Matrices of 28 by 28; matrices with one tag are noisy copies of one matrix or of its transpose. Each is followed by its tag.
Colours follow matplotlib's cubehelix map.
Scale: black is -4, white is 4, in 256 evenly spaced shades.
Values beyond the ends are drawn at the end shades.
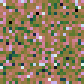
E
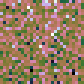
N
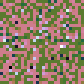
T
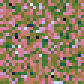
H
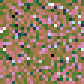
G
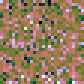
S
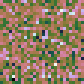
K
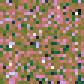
K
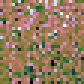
N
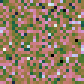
G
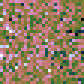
N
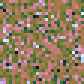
H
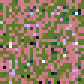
K
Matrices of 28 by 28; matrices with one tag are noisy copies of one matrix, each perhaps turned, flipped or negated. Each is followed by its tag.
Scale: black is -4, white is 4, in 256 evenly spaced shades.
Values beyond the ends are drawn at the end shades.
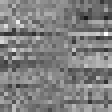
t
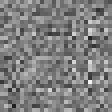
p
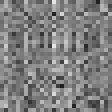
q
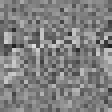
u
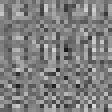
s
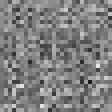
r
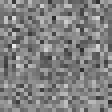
r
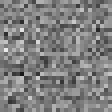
p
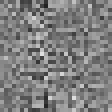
u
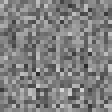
p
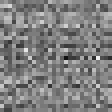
q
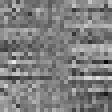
t
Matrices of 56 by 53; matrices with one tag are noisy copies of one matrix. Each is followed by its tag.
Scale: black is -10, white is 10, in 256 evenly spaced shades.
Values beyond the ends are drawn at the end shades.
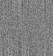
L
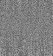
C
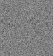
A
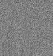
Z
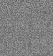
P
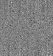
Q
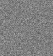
A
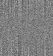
L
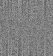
L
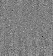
C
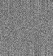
Q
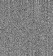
Q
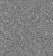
A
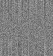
L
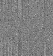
L
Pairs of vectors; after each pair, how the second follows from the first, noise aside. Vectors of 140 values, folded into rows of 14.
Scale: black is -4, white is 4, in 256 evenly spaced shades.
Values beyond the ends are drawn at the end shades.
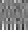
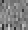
negated, partly zeroed.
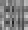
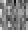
wrapped around.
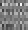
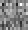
sign-scrambled.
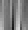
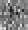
shuffled.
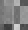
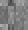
reversed, negated, shrunk.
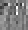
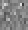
negated, partly zeroed.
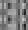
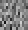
shuffled.
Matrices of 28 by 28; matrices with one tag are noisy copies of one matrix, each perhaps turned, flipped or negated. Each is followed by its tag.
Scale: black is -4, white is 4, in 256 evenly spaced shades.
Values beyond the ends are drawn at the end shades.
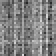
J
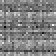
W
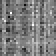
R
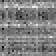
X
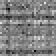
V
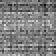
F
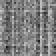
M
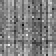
J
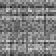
M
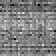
F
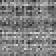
R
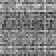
F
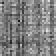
R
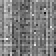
F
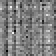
M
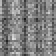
X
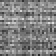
R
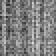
R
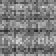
X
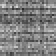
J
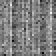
W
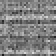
V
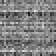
W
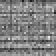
M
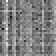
M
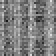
X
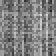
J
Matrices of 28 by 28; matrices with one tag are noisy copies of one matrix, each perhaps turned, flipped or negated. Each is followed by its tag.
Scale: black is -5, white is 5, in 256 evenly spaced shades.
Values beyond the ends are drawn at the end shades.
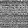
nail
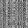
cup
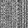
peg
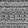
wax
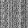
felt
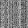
felt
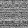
felt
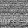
nail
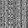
wax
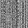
peg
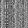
nail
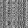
cup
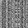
wax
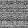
felt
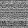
felt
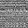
peg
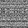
wax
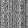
felt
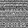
peg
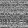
nail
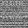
peg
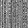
peg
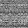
nail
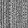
peg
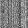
felt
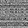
wax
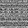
wax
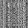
cup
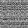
cup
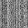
felt
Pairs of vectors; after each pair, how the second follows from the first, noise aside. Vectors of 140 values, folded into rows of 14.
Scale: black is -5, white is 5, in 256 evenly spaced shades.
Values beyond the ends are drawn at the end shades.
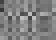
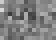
sign-scrambled.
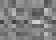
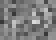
sign-scrambled.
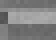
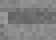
negated, shrunk.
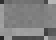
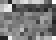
reversed, negated, scaled up.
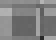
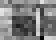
scaled up.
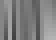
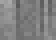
reversed, shrunk.
